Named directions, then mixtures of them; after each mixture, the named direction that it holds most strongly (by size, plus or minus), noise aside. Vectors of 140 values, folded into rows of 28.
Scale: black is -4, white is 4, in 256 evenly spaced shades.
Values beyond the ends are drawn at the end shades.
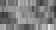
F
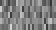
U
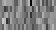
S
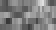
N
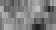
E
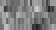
E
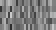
U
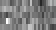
N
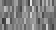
S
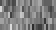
U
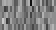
S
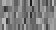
S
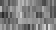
F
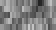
N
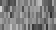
U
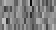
S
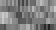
F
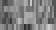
F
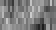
E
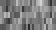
N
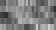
F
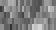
E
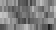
F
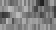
N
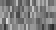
S
